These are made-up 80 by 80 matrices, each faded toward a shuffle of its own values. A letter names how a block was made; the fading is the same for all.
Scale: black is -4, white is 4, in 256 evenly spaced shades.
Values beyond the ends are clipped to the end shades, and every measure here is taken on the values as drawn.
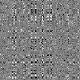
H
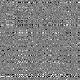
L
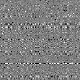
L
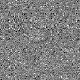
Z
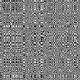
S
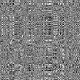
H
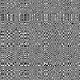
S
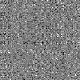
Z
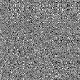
Z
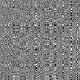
H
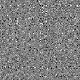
Z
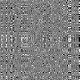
H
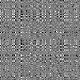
S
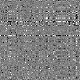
L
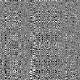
H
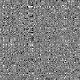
Z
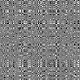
S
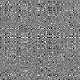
L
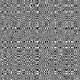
S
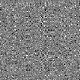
Z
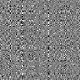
H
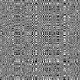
S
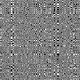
H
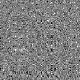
Z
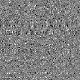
Z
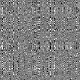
H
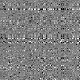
L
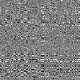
L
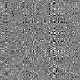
H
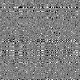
L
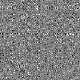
Z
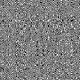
Z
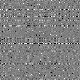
L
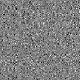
Z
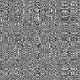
H
